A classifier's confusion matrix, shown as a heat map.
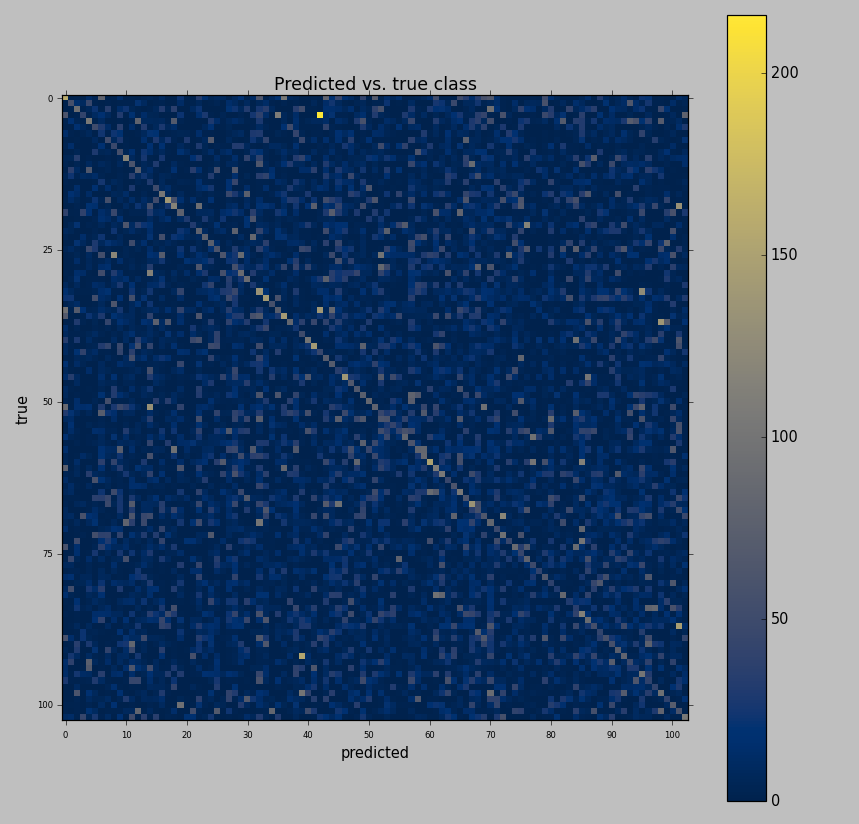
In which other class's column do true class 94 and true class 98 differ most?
70
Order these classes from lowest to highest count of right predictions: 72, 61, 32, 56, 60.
56, 72, 61, 32, 60
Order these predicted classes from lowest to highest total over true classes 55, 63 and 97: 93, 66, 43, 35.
35, 43, 93, 66
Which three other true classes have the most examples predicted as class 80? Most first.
53, 55, 66
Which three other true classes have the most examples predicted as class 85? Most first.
60, 73, 71
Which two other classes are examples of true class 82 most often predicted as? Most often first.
61, 62
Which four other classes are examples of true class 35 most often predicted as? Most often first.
42, 0, 44, 2
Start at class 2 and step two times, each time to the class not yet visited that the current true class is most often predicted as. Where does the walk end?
32
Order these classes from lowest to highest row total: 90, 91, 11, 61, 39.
39, 91, 11, 90, 61
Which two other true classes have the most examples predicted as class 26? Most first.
60, 29
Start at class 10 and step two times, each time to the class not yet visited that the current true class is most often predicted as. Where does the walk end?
101
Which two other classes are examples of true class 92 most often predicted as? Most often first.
39, 21
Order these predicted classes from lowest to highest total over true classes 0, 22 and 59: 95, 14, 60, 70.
60, 95, 14, 70
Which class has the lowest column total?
20
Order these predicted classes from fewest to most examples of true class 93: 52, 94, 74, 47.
47, 94, 74, 52
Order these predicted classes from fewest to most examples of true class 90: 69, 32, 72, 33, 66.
66, 32, 72, 69, 33
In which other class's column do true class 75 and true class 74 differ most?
84
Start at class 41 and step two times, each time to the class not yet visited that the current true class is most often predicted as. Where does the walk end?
57
